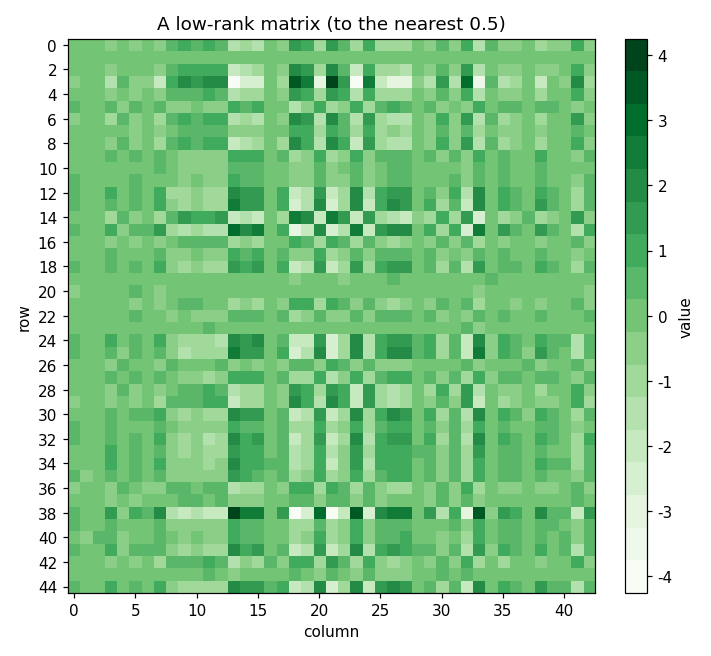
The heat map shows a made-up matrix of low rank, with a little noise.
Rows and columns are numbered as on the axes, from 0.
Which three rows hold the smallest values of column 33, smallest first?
3, 14, 29
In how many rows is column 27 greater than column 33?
12
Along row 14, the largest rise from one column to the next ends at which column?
21
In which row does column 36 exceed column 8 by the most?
38
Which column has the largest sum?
13
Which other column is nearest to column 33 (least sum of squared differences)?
23
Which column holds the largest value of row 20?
5
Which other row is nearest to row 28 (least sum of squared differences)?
4
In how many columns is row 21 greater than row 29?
15
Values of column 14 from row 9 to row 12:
1 0.5 0.5 1.5
